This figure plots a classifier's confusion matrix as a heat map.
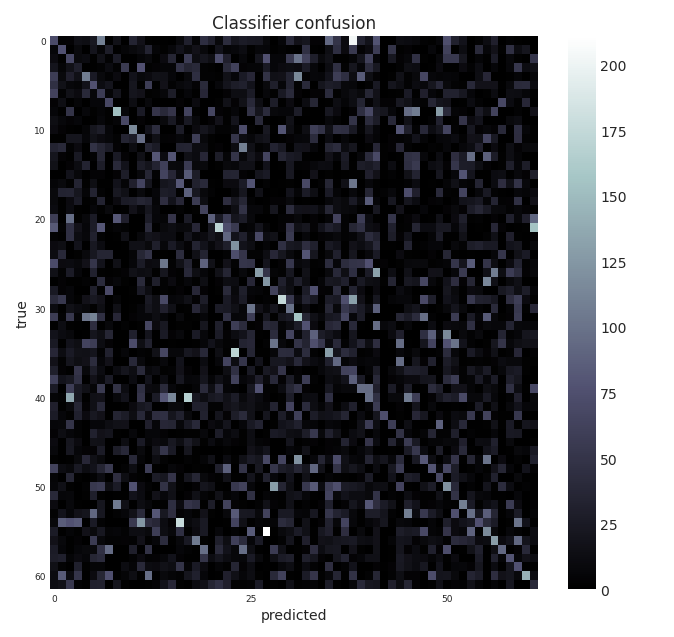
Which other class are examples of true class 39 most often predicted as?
40
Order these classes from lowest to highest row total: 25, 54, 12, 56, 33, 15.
15, 12, 33, 56, 25, 54
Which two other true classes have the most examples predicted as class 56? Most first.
26, 8
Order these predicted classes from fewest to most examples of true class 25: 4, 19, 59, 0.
4, 59, 0, 19
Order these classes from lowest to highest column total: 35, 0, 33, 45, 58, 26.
26, 58, 33, 45, 0, 35
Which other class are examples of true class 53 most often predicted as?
45
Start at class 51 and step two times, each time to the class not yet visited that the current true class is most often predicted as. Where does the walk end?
23
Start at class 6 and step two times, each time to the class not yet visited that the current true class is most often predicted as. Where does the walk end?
38
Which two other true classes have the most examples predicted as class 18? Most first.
56, 11
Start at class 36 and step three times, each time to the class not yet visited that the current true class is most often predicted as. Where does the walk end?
50
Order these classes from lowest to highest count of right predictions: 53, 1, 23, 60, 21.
1, 53, 23, 60, 21
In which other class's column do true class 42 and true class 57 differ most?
7
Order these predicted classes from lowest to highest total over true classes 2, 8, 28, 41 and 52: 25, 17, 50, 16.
16, 25, 50, 17
